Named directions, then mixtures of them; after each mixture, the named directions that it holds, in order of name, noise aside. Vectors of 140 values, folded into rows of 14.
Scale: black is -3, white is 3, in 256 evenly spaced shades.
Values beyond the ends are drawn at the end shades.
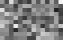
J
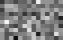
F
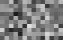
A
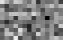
A, F.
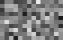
F.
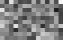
J.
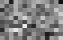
A, J.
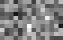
A, F.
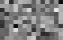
J.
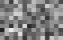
A.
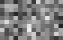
A, F.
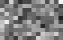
F, J.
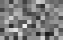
A, F.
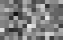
A.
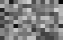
J.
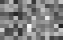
A, F.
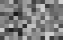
A.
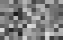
A.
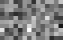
A, F.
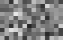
A.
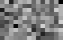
J.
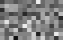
F.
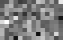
F, J.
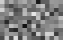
A, F.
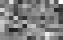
A, J.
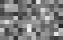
A, F.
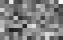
A, J.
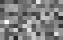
F.
